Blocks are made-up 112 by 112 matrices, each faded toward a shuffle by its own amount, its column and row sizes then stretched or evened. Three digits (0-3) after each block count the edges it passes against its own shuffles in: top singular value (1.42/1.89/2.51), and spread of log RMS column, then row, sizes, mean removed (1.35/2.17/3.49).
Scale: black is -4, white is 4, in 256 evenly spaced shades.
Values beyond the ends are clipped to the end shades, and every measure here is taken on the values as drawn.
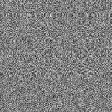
3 1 1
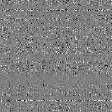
2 2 3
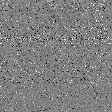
0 0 2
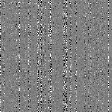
2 3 1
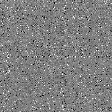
2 1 1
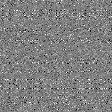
2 0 2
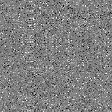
2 1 0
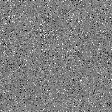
1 1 1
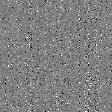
1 2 1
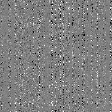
0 3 1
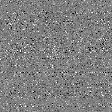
1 1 2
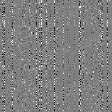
3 3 0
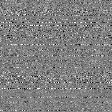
1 0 3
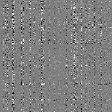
2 3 2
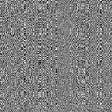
3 3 1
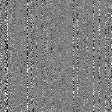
2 3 0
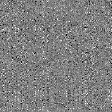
2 2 1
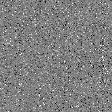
1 1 0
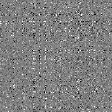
2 2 2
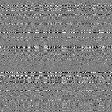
3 0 3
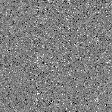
0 1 1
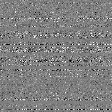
1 1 3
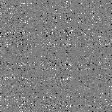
1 2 2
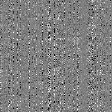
0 3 1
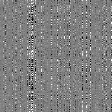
3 3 1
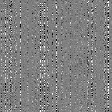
3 3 0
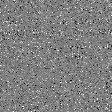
1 1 1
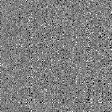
2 2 1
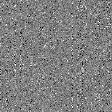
0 2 0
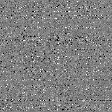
1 1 2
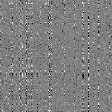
3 3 1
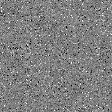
1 1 1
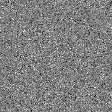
0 0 1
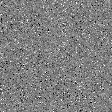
0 1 0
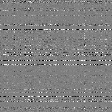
2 1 3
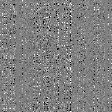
2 3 1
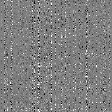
0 3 1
